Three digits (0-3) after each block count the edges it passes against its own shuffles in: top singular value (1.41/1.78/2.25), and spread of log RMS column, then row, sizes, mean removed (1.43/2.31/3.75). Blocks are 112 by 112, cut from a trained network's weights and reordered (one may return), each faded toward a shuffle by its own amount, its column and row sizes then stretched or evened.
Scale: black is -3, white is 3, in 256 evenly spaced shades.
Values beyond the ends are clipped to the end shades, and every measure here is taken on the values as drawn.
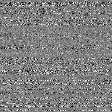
0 0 3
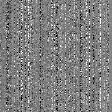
2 3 0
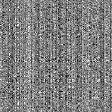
3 1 2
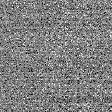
1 1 0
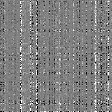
3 3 2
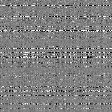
3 0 3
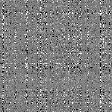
1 3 2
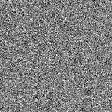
1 0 0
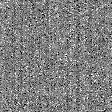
1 0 0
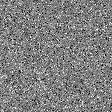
0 0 0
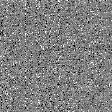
0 2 0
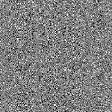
2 2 0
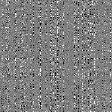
2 3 2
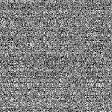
2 2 0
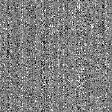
1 2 1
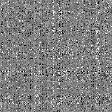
1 2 2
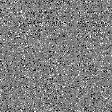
0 1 2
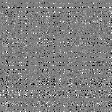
0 2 3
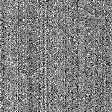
2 1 0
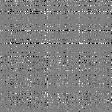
2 2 3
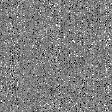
0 2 0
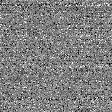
1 0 1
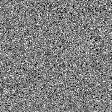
0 0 1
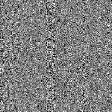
2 2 0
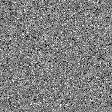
0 0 1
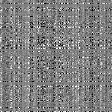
3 2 3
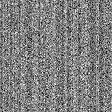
2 0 0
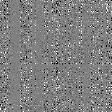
0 3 2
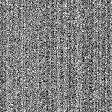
2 0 0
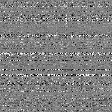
1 1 3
